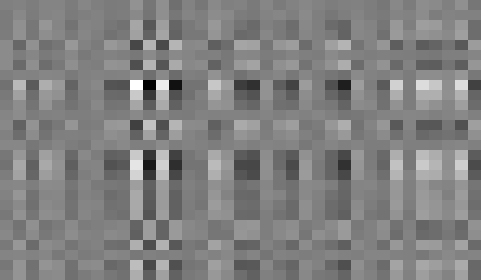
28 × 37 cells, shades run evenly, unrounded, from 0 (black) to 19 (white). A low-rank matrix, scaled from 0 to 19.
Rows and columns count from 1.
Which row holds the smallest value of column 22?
9
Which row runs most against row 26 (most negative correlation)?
1
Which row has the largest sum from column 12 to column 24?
13
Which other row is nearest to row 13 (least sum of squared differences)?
5
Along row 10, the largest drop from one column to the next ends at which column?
12
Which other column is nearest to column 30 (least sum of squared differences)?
3
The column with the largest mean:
11
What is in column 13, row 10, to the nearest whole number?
14
